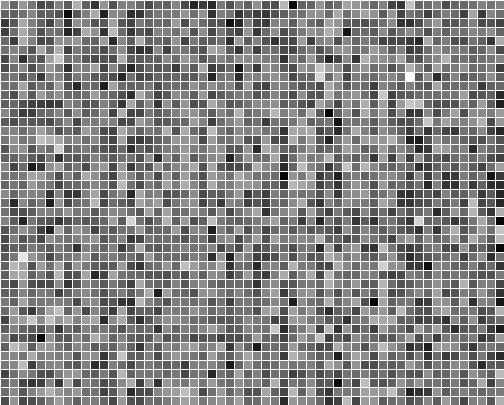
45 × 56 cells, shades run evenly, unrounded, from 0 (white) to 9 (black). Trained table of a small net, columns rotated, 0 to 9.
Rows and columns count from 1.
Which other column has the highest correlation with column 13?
37
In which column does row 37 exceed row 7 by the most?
7
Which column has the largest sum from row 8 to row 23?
56
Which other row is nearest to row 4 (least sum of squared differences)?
8
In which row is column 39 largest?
4
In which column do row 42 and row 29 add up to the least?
3
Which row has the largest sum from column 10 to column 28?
9
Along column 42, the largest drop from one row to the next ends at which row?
35
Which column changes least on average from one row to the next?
1
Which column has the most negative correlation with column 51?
24
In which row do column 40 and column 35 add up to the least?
15
